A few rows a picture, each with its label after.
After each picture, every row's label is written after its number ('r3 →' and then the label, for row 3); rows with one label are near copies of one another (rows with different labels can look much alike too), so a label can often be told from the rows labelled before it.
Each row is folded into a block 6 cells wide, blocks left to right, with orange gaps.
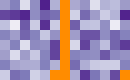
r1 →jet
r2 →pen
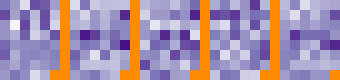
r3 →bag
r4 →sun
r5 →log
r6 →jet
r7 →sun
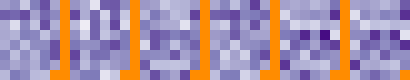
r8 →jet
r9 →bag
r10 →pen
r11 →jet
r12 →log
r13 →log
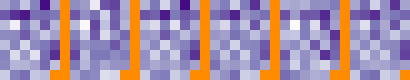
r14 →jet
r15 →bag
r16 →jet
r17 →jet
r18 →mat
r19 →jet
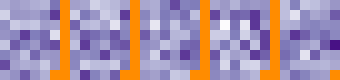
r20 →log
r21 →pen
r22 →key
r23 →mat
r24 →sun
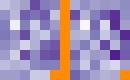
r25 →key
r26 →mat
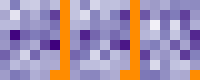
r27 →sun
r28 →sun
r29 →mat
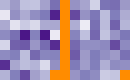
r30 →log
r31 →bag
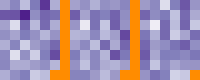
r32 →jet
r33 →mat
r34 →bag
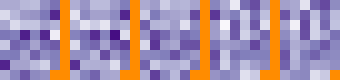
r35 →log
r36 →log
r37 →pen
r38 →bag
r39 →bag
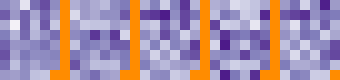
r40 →bag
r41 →log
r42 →jet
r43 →pen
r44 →jet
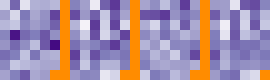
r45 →sun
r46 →bag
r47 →jet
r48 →bag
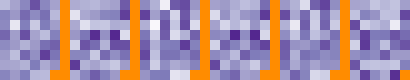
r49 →key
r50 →log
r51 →bag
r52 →log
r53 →bag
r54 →pen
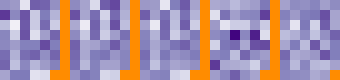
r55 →bag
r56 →bag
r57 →bag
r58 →log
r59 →mat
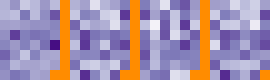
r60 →sun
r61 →pen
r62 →bag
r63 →pen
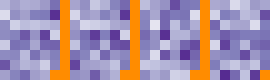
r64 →log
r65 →log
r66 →key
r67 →pen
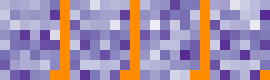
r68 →log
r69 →pen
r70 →key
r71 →pen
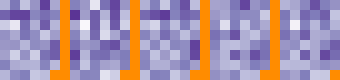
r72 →jet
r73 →bag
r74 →jet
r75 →key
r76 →key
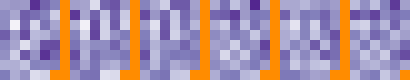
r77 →key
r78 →bag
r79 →bag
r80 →jet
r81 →mat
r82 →jet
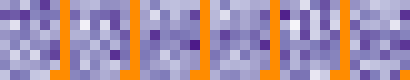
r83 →jet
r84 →mat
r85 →sun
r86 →sun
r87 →bag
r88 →pen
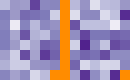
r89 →key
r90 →pen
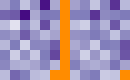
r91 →jet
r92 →jet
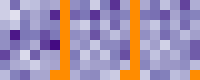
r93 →sun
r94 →jet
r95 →jet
